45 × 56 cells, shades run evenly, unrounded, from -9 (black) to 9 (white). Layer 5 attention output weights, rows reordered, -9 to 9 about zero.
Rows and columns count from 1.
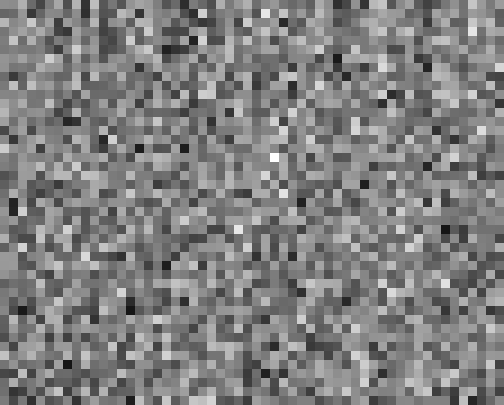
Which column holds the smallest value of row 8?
48
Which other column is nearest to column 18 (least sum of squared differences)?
37
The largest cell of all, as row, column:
18, 31
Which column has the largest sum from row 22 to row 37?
27
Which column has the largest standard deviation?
50
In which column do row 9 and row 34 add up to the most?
9
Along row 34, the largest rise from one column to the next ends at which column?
22
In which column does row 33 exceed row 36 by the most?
44
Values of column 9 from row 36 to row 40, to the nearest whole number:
-1 1 0 -1 -1
